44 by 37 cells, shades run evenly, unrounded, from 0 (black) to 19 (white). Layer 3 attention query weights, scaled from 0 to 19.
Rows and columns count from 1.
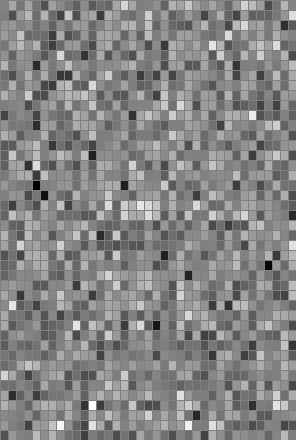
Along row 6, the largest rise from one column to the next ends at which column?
28
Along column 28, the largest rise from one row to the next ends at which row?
14
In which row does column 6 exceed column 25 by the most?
42
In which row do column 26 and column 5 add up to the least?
19
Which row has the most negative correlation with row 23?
22
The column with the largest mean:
23
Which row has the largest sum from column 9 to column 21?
21
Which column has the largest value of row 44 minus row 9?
7
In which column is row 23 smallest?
29
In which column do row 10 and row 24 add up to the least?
13
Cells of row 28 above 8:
30
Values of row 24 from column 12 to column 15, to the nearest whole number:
14 3 7 15
